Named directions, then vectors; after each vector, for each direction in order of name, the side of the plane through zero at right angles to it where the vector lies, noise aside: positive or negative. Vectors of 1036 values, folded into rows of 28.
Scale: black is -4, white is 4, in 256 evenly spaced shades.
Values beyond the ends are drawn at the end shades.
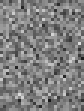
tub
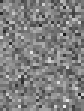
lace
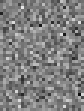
positive, negative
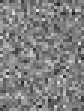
positive, positive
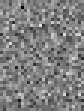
negative, positive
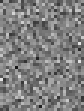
positive, positive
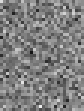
negative, negative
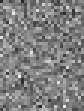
positive, positive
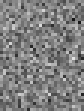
negative, positive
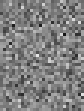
positive, negative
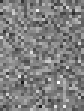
positive, positive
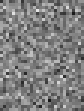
positive, positive
